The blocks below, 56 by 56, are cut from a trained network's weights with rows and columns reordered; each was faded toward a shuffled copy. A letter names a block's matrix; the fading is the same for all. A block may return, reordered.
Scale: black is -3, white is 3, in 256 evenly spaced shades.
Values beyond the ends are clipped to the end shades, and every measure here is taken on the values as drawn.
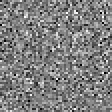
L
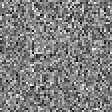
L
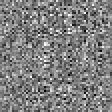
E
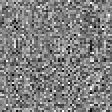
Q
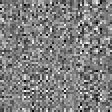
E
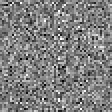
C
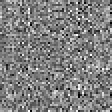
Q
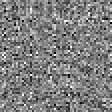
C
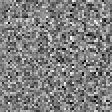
Q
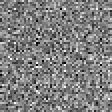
Q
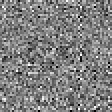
C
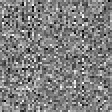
C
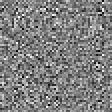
Q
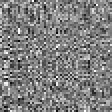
E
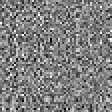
E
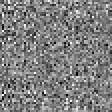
C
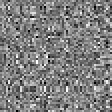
E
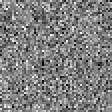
Q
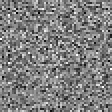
L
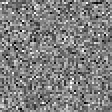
L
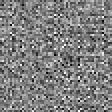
E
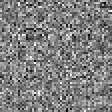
Q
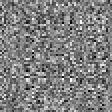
E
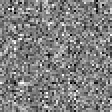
C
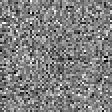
L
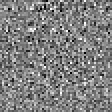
C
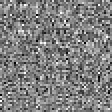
Q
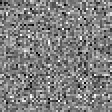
C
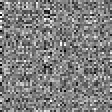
E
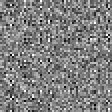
E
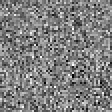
L
